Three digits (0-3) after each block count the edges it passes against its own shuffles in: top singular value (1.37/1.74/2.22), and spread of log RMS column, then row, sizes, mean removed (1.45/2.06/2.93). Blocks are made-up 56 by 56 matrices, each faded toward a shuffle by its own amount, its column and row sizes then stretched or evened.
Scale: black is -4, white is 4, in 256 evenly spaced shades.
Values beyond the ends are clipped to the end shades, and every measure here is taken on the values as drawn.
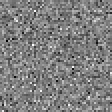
1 0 0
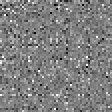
2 1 1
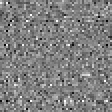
1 0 2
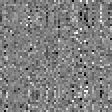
2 2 0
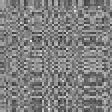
3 2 1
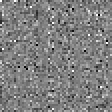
0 2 1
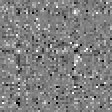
2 1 1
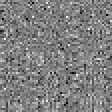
2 0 0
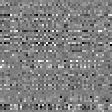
3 0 3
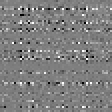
3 1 3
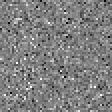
0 0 0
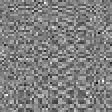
3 0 1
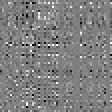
3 3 2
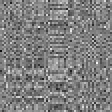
3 1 0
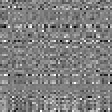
3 0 3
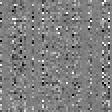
2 3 0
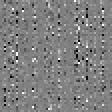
1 3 0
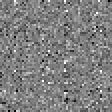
1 1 0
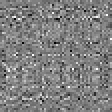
3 0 2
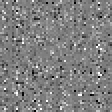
0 2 1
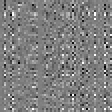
3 3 1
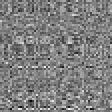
3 1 2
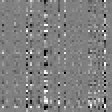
3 3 2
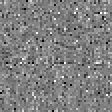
1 0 1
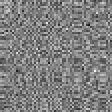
3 0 1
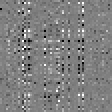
3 3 1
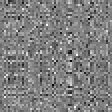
3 2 0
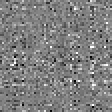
1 2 2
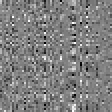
3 3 0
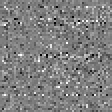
1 1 2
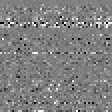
2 0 3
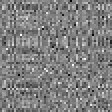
3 1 0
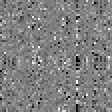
2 2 0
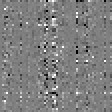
2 3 1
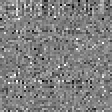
2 0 2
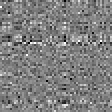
3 1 2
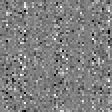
0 2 0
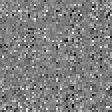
0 2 2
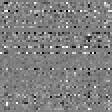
1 1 3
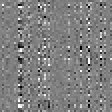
3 3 1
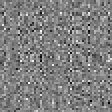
3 2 1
